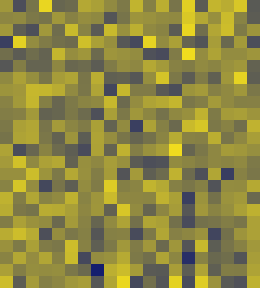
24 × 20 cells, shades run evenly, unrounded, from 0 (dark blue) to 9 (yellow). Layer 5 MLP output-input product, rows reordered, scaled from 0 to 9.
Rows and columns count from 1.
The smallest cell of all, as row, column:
23, 8
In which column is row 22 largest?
6
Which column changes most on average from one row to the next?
2
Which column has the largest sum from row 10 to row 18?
14
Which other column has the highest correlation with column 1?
10
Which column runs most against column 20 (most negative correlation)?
19
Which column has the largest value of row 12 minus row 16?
17
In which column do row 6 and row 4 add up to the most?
12
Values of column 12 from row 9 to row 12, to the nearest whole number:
6 5 6 4
